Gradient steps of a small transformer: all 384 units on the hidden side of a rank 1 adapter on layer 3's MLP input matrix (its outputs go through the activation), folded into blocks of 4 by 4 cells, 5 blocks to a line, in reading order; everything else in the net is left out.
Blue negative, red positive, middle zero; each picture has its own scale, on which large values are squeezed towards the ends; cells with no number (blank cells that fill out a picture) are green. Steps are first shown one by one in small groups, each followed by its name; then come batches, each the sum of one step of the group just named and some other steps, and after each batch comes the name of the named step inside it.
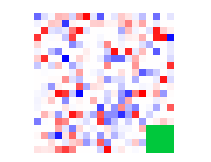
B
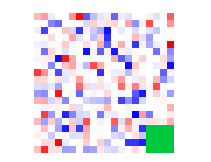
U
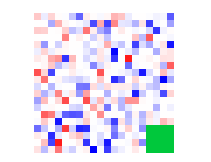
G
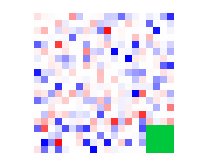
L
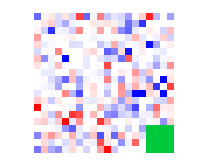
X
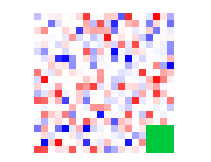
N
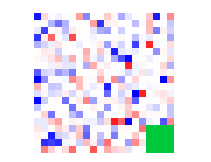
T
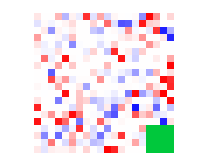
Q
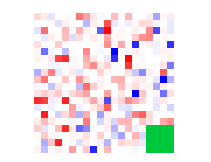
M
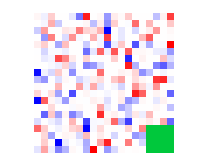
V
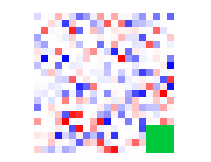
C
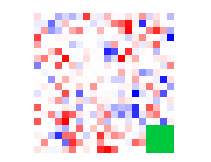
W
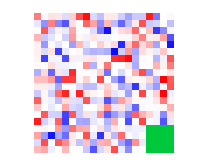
Q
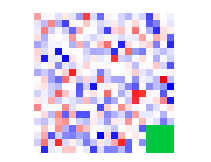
B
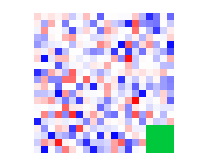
M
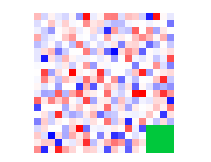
N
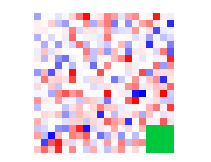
N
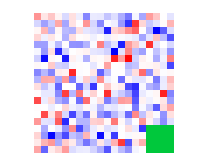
Q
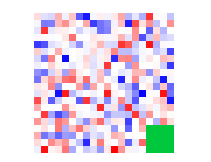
C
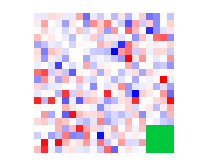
B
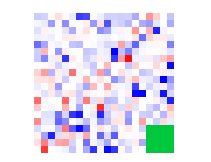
G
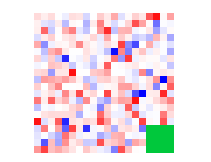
N
